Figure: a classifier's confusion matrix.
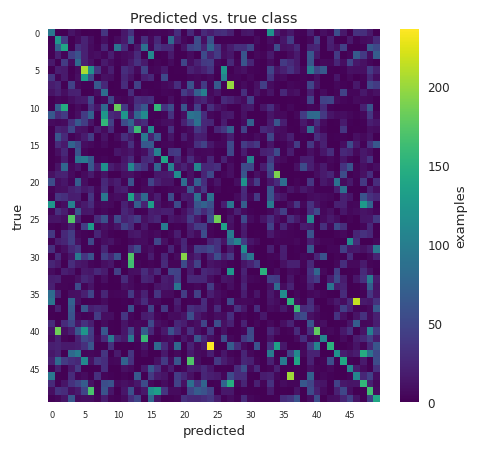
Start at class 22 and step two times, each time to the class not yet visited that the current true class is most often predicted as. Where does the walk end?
8
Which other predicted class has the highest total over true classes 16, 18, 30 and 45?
12
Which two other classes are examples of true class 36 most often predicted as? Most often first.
46, 0
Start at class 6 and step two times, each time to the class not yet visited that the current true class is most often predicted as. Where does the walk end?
26
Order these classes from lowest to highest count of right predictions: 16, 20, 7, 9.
9, 7, 20, 16
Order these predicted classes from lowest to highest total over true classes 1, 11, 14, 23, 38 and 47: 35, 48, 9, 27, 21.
35, 9, 48, 21, 27
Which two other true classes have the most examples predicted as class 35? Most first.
44, 20
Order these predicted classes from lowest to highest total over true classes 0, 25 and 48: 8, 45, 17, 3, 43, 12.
45, 17, 43, 12, 8, 3
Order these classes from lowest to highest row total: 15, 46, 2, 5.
15, 46, 5, 2
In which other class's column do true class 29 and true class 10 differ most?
16
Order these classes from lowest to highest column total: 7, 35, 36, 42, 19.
7, 42, 35, 36, 19
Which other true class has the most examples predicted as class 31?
42
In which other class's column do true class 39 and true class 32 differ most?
27
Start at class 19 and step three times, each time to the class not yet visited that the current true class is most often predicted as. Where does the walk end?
24
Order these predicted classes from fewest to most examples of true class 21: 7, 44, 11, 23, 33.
7, 11, 23, 33, 44
